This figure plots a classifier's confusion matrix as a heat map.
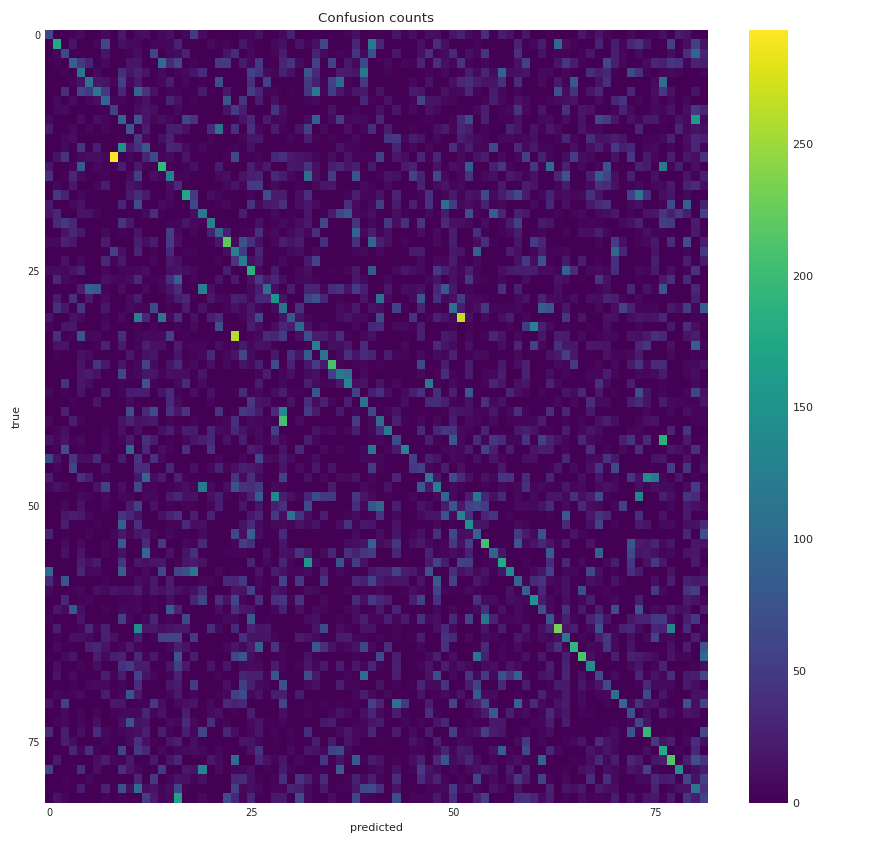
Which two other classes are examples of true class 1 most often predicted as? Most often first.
40, 63
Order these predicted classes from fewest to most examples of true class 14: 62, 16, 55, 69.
16, 55, 69, 62
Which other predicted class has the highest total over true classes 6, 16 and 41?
29
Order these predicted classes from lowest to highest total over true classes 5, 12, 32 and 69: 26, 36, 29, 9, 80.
26, 80, 29, 36, 9
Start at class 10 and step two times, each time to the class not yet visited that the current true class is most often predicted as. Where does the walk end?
38
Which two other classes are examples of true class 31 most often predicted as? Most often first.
60, 21
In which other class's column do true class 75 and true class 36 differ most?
37
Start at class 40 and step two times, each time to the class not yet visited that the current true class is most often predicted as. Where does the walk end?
50
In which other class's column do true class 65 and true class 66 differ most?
53
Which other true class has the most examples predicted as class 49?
18
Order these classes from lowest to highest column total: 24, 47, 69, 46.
47, 69, 46, 24
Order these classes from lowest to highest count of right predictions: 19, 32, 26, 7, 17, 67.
26, 32, 7, 19, 67, 17
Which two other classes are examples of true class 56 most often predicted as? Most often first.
32, 36
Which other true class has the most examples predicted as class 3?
61
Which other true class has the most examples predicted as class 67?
57
